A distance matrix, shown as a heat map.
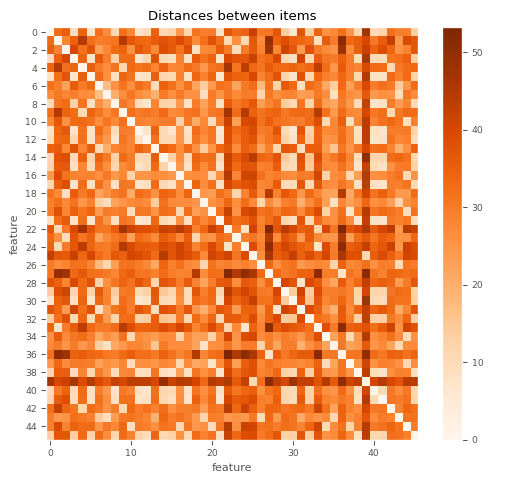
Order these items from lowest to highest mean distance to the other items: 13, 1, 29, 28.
29, 13, 28, 1
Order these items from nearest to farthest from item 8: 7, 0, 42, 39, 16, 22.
0, 7, 16, 42, 22, 39
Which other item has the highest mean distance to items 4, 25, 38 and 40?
22
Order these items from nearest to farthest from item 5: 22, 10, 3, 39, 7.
3, 7, 10, 22, 39
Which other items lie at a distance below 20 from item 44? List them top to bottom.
10, 16, 20, 34, 37
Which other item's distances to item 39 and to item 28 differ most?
31
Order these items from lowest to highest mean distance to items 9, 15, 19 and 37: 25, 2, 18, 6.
6, 18, 2, 25
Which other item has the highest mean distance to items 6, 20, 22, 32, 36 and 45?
39
